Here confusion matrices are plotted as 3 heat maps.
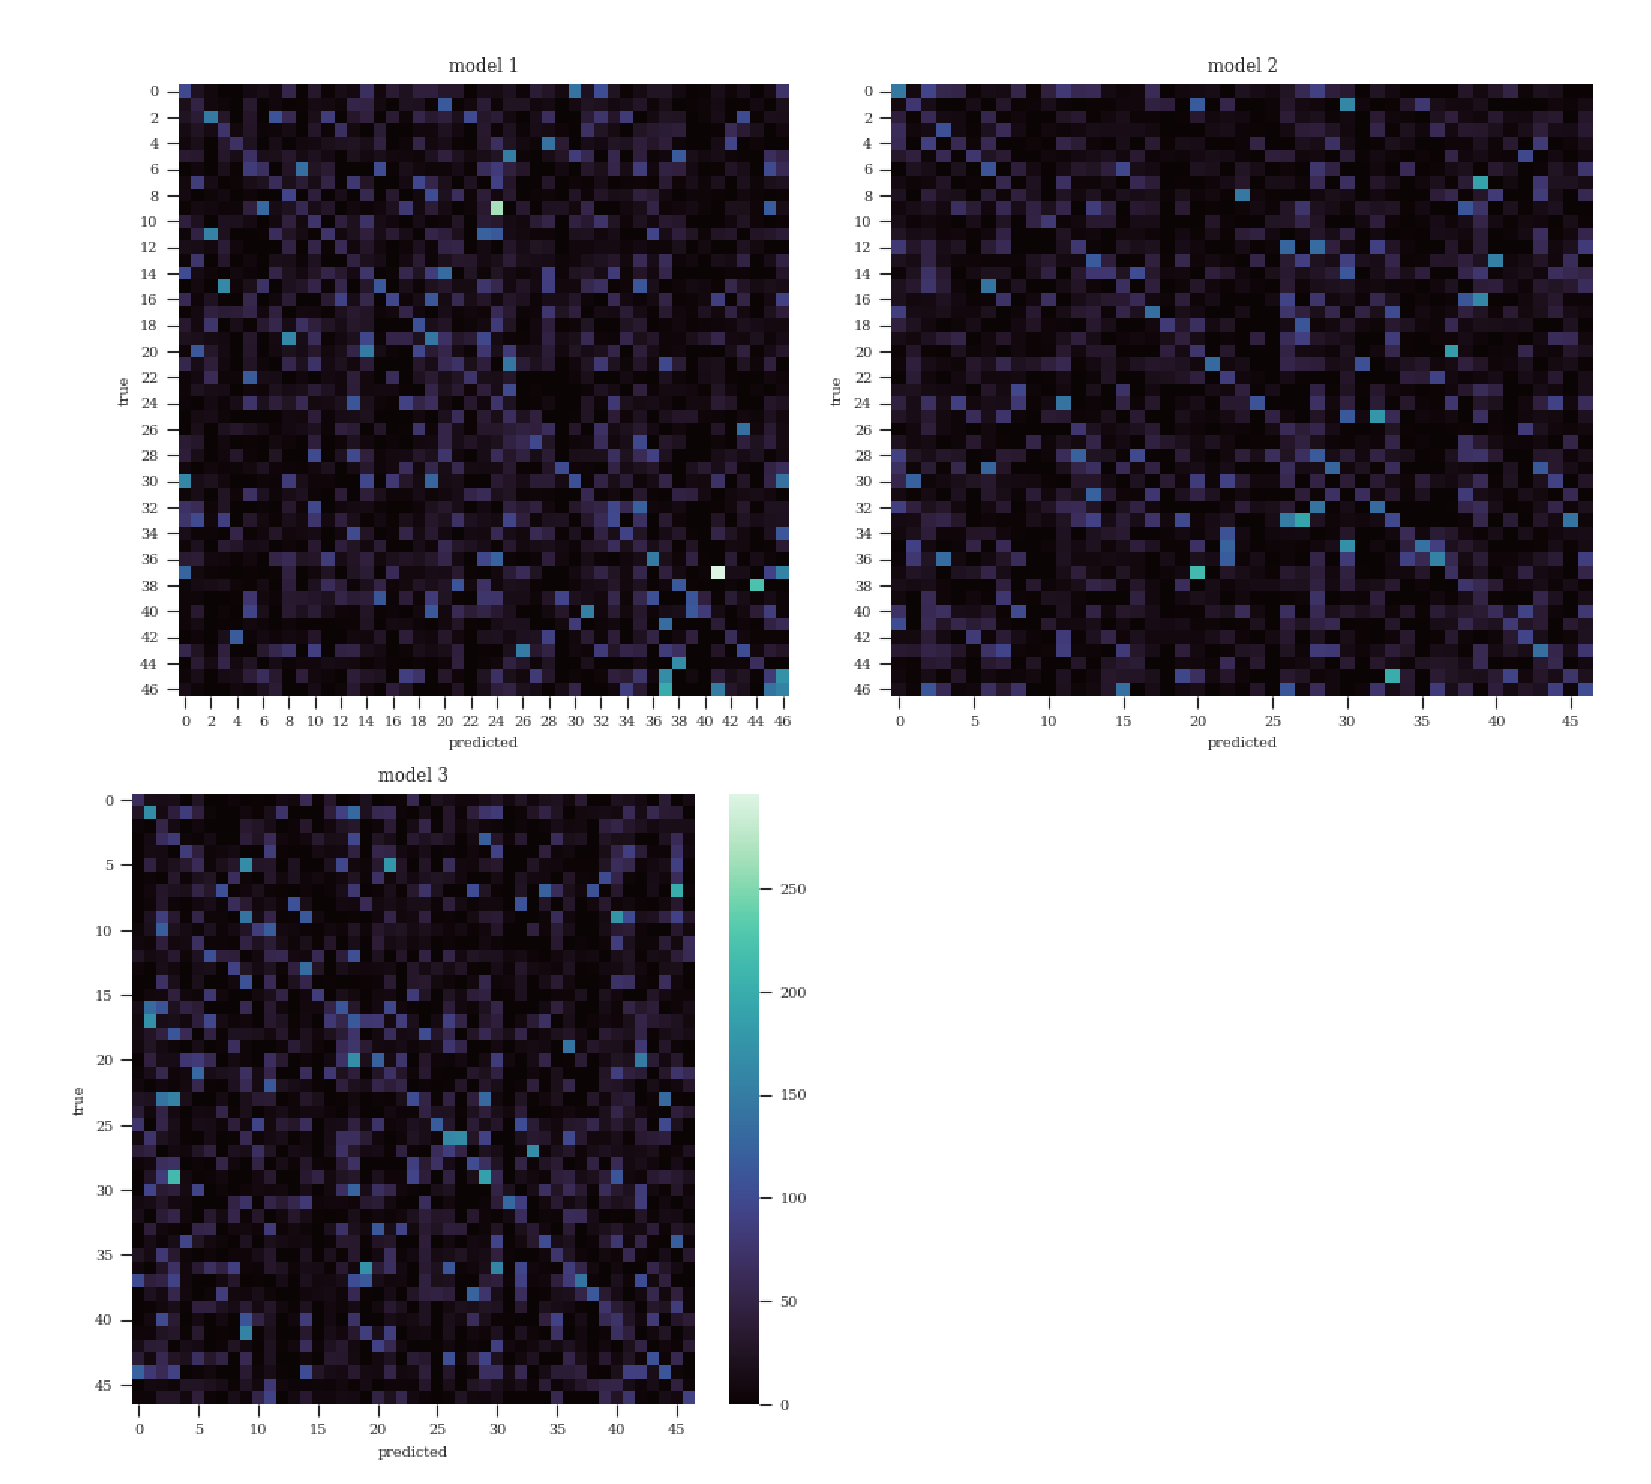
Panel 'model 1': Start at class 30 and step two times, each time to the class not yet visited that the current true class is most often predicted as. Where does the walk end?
32
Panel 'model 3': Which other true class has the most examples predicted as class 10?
25
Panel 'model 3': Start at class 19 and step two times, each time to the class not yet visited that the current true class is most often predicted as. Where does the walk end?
30
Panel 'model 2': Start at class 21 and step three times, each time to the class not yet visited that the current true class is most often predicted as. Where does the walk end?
40
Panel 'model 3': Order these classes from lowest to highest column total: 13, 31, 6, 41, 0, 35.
31, 13, 0, 6, 35, 41
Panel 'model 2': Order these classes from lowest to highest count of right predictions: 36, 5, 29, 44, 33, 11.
11, 44, 5, 33, 29, 36
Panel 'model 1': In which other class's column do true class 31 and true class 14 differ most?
20
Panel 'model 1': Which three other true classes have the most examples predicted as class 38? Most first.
44, 5, 43
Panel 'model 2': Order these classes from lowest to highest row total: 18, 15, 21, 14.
18, 15, 21, 14
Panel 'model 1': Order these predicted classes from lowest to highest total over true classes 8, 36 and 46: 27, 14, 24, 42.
27, 42, 14, 24
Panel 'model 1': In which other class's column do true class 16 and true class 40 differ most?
31
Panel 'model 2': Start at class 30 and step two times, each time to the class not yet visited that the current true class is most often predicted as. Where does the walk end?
20
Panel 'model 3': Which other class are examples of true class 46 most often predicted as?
11
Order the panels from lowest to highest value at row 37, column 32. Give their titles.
model 2, model 1, model 3
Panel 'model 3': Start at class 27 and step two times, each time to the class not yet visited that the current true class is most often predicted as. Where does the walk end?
20
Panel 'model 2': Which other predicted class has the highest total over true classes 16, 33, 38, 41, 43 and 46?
26
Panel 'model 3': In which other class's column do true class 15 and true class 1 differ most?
18
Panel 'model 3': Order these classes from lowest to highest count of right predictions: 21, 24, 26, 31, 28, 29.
24, 21, 28, 31, 26, 29
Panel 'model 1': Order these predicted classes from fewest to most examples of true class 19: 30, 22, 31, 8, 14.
30, 22, 31, 14, 8
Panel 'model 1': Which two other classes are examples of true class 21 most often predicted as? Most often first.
25, 37
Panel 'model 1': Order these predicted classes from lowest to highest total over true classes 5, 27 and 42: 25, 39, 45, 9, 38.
9, 39, 45, 38, 25
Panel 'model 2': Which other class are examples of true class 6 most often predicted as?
15
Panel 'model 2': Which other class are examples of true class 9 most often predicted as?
38
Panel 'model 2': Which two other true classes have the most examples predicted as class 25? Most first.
28, 5
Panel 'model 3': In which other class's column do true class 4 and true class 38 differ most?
28
